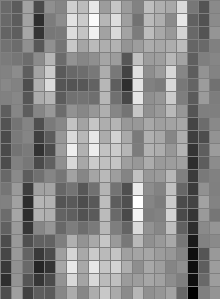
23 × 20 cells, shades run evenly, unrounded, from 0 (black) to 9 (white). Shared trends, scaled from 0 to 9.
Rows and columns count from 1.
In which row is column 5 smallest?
21
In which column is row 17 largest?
13
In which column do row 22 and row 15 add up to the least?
18
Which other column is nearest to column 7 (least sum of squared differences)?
9
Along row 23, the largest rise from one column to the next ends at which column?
19
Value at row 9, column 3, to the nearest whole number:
3
